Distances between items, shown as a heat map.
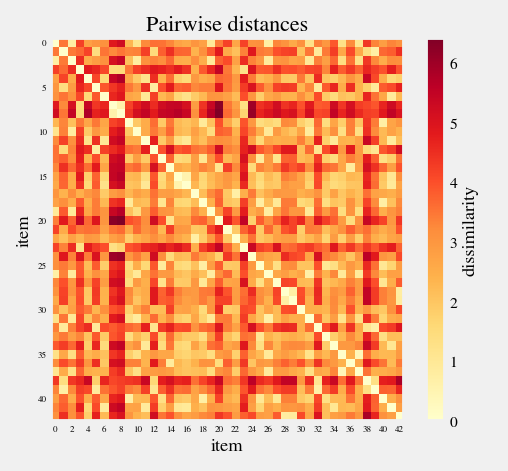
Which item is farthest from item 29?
38
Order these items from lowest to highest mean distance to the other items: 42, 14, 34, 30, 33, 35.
35, 33, 30, 34, 42, 14
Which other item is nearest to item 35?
37
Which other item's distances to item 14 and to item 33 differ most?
20
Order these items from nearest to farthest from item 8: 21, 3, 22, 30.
3, 22, 21, 30
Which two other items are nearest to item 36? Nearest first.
14, 20
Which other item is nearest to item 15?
16
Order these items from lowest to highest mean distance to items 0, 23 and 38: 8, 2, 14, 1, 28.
1, 2, 8, 28, 14
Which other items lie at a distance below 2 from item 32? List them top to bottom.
1, 5, 12, 38, 39
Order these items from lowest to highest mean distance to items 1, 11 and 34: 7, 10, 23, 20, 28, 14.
10, 28, 14, 20, 23, 7
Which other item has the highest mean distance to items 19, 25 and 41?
8
